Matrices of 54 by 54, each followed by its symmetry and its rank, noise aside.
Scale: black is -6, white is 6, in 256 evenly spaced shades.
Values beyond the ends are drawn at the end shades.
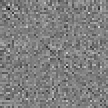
symmetric, rank six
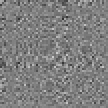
symmetric, rank eight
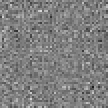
no symmetry, rank six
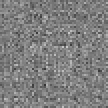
no symmetry, rank six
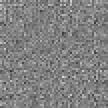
no symmetry, rank eight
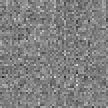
no symmetry, rank six
